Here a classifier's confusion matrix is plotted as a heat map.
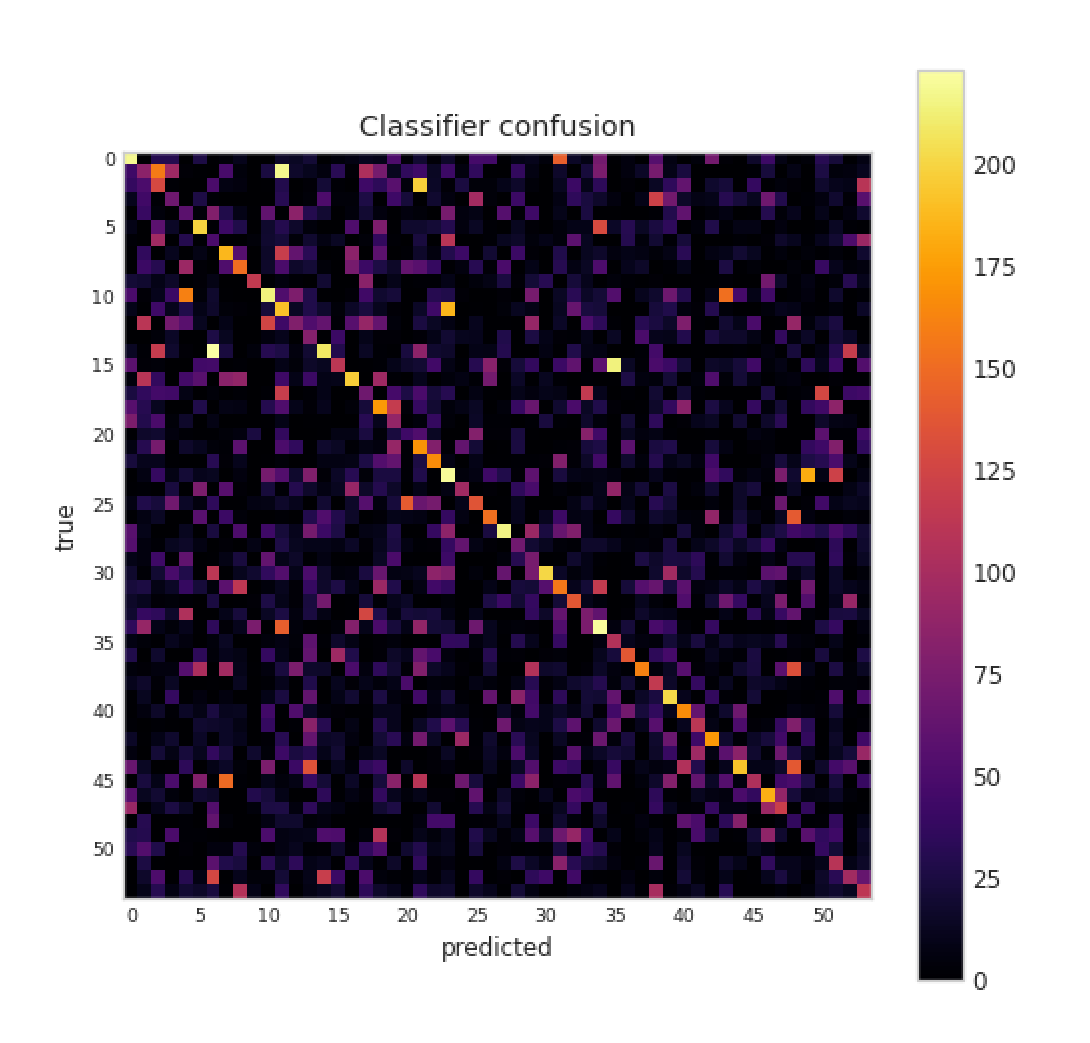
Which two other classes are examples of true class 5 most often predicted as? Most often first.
34, 18
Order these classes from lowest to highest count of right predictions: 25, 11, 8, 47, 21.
47, 25, 8, 21, 11
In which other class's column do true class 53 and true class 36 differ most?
8
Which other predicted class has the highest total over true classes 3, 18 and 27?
19
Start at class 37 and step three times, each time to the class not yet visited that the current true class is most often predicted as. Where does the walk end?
13
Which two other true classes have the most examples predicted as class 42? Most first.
26, 0
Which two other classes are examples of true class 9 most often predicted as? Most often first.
17, 46
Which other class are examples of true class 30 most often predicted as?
6
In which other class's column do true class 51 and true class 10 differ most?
4
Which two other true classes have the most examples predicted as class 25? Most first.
3, 20
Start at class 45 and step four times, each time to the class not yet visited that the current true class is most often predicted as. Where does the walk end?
49
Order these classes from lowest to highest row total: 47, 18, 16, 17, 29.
29, 47, 17, 16, 18
